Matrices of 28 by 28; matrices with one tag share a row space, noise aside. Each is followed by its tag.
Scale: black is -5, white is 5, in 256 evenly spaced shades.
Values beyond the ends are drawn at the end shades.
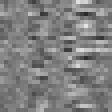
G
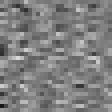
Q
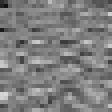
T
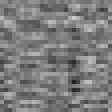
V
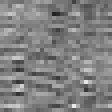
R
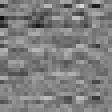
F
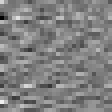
Q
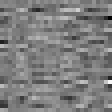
T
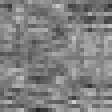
R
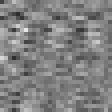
Q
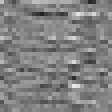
V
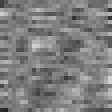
T
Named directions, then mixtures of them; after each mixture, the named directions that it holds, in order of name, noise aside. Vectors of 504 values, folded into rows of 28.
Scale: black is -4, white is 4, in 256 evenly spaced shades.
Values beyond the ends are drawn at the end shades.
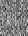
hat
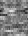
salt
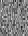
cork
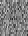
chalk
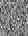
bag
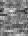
salt.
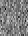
bag, hat.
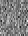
bag, hat.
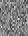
bag.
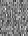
cork, hat.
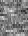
cork, salt.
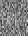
cork, hat.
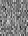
hat.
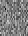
chalk, hat.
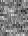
cork, salt.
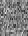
chalk, salt.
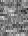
cork, salt.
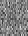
chalk, hat.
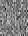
hat.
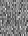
hat.
